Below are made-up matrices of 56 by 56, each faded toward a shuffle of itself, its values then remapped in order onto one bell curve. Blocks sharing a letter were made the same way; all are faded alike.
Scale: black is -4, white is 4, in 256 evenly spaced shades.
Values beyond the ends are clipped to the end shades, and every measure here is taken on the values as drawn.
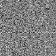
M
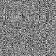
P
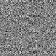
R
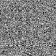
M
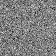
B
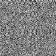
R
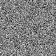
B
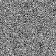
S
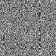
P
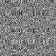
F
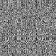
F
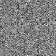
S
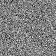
B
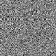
R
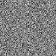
P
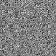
R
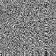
P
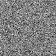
B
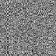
F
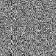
P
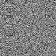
R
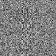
P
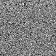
B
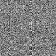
S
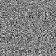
R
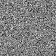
B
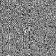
P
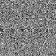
R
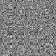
F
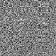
R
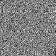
R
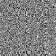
P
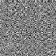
F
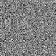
S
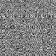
R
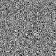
S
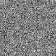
P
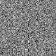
P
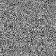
M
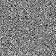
P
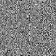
P
